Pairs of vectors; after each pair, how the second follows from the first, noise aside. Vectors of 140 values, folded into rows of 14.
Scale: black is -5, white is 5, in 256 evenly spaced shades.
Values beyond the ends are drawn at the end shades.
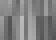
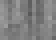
wrapped around, negated, shrunk.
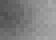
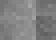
wrapped around, shrunk.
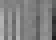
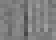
wrapped around, shrunk.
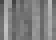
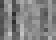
wrapped around, negated.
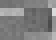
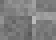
wrapped around, shrunk.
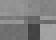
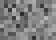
shuffled.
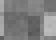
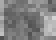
copied.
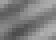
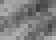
reversed.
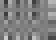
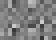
wrapped around.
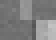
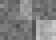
copied.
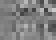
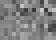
copied.
